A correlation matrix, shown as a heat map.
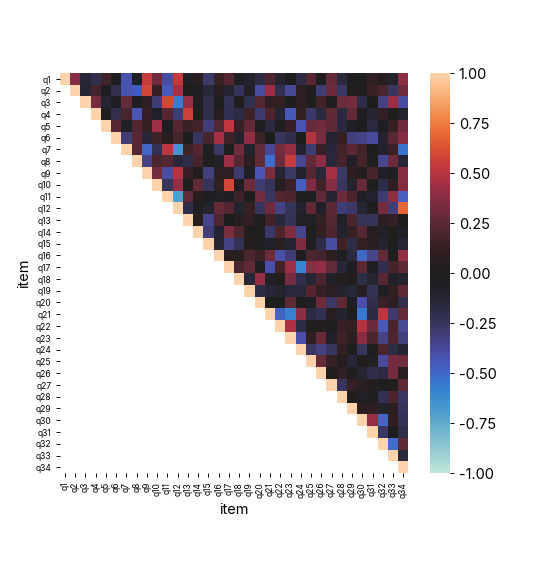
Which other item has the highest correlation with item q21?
q32
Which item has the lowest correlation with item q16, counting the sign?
q30
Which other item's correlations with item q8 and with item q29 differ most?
q4
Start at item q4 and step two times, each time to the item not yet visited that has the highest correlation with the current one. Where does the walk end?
q3
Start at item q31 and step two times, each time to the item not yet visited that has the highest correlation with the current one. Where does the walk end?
q22
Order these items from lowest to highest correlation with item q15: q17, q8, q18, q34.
q17, q18, q34, q8
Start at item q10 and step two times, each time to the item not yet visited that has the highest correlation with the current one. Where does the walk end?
q5
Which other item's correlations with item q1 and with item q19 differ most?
q9
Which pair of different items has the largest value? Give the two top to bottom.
q12, q34
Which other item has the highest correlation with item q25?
q6
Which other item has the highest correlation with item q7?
q11
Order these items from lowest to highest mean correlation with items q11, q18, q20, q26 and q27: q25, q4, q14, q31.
q31, q4, q25, q14
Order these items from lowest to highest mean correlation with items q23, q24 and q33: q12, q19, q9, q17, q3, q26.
q12, q9, q19, q17, q26, q3
